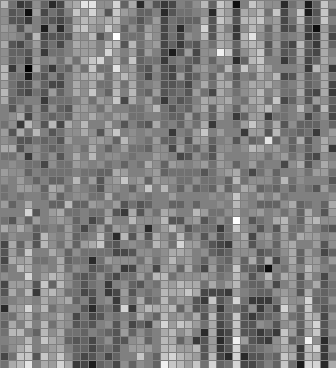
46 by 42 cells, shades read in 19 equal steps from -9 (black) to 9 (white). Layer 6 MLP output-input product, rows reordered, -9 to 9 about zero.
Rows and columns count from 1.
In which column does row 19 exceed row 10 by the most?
4
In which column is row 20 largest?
12
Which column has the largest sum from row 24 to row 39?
30
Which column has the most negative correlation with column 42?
10
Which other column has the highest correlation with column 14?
11
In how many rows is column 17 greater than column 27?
27
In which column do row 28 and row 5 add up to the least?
23
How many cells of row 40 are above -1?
21
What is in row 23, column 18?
2
